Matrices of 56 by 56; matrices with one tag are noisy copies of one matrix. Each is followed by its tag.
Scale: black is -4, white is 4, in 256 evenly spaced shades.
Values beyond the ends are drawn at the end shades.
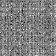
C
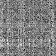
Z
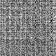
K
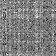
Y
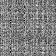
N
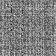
C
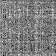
Y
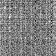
K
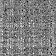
Z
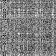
Y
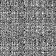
N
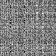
N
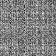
N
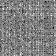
C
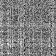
Z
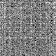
K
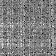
Z
